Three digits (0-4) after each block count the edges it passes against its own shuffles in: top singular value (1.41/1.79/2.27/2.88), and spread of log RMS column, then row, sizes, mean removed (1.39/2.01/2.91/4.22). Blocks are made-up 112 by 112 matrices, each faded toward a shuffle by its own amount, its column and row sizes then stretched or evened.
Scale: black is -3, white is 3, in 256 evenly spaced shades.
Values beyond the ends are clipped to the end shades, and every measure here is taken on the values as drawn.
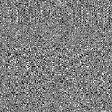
3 2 2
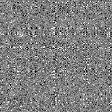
3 2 2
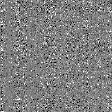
0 3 2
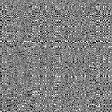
4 2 3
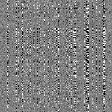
4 4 2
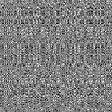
4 0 2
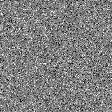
1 0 0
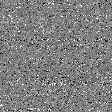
0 0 2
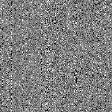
1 3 0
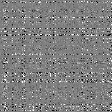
2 3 4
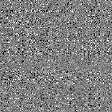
2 2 3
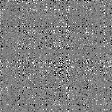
1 3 3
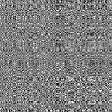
4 1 3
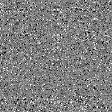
2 1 2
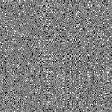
3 2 1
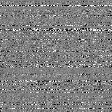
1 1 4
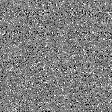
1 0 2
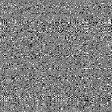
3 2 3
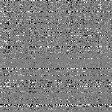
1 2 4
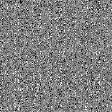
0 3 1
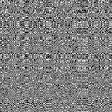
4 1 3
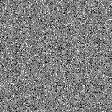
2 0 0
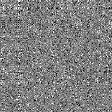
2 2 1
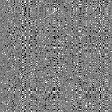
4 3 1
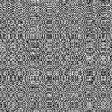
4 1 2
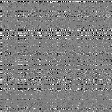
4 2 4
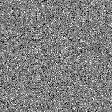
2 0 0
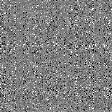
1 3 2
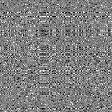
4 0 3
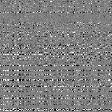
4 2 4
